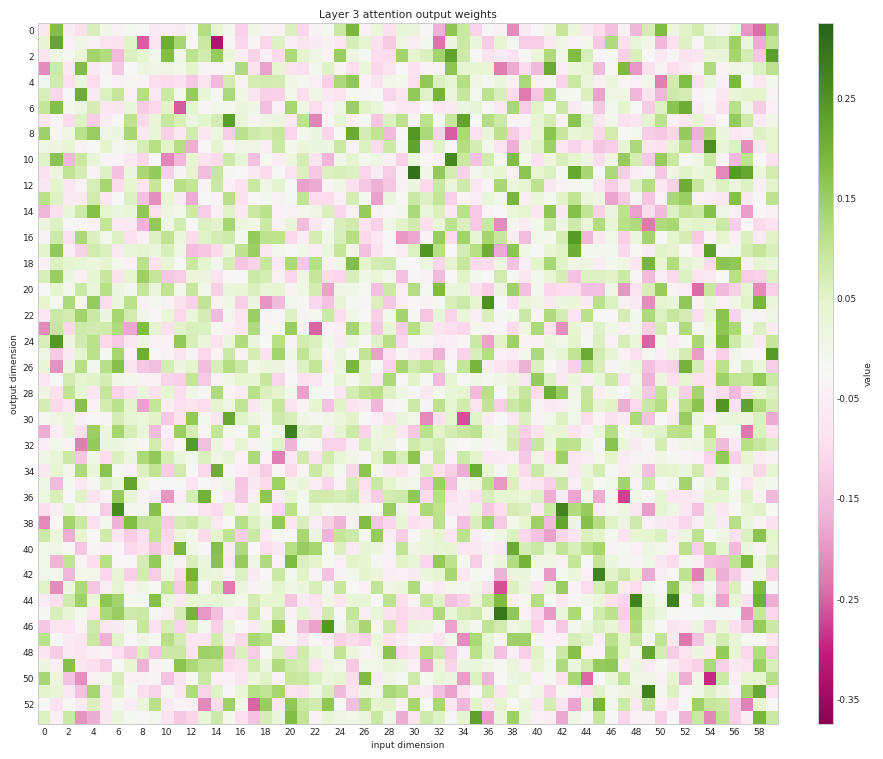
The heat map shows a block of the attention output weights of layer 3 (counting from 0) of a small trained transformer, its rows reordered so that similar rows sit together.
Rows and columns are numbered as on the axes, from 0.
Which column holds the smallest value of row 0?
58
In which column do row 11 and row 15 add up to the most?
30
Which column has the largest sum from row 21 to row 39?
6
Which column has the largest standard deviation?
49
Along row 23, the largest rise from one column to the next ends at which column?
8
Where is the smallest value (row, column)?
1, 14
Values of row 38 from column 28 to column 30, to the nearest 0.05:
-0.1 0.05 -0.1
